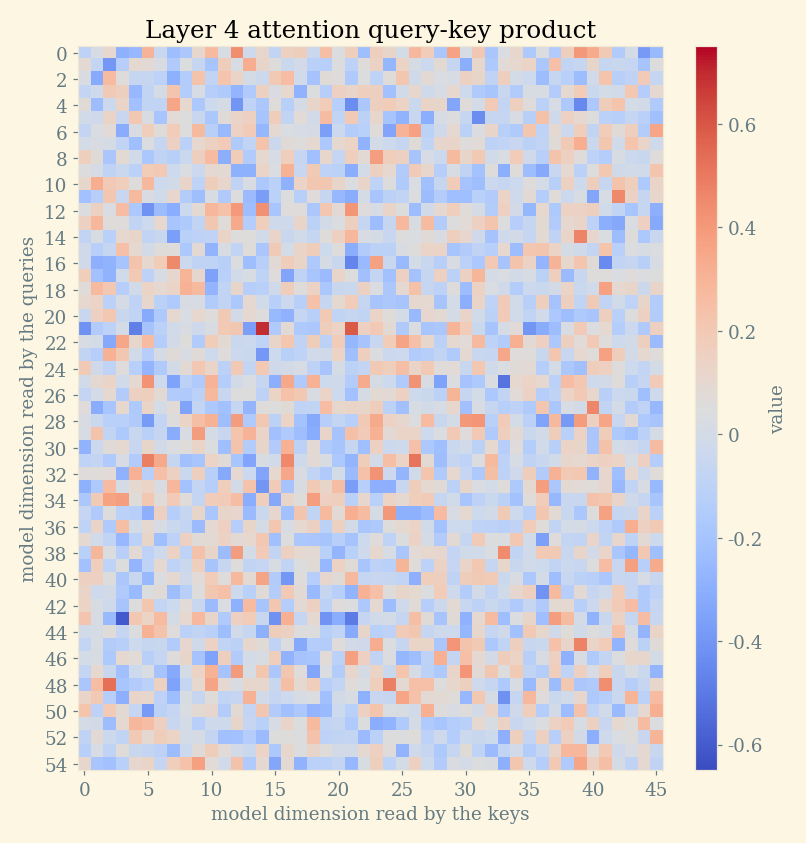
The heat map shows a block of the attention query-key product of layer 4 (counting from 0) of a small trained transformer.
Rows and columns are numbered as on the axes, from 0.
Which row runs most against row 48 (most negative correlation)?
17
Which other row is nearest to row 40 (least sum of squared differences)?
20
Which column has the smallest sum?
21
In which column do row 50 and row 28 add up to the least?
5
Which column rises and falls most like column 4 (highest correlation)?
35
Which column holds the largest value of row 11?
42
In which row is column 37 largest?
43
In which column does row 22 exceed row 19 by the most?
25
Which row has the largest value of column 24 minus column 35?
48
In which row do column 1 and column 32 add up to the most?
13
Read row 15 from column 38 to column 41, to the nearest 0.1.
0 0 -0.1 0.2
